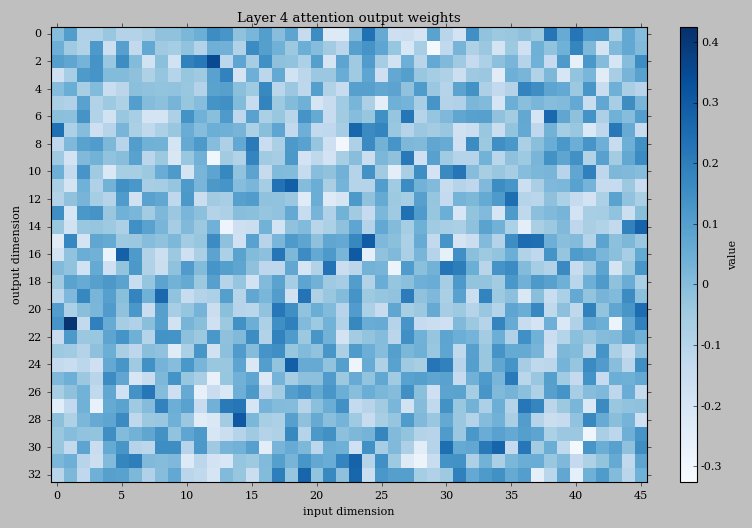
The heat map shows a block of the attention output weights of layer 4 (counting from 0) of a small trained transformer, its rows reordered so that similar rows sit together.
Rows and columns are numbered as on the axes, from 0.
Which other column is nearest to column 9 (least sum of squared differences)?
43
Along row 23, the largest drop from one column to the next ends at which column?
12
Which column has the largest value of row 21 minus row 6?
1
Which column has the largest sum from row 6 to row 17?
35
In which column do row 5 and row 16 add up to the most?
23
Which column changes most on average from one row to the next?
41
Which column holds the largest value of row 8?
15
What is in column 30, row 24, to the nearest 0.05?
0.2
